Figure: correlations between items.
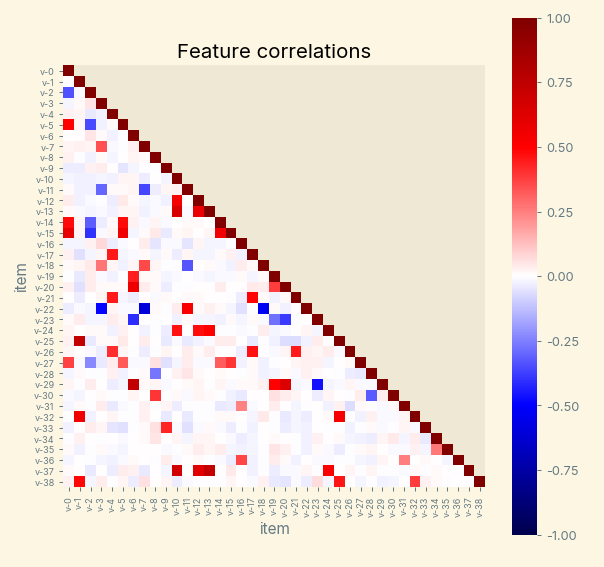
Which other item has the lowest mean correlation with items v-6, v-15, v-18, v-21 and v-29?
v-23
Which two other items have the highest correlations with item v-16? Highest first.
v-36, v-31
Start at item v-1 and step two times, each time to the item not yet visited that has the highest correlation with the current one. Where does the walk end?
v-32
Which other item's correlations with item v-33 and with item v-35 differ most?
v-9
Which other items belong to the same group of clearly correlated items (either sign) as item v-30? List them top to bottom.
v-8, v-28
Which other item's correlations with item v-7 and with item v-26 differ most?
v-22
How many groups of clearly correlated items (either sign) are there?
10
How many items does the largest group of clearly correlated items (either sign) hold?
6
